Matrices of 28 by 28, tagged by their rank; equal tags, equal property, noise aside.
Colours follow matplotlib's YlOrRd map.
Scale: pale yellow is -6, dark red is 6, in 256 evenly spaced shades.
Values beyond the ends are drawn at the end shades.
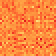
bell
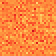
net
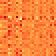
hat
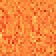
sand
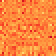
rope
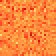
net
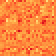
rope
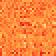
net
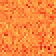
sand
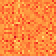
bell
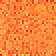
sand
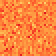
sand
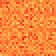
net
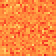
sand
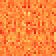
bell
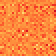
bell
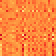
hat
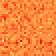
net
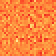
bell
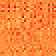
rope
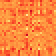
rope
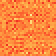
net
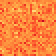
bell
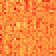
net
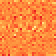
net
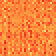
rope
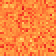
sand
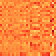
hat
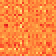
rope
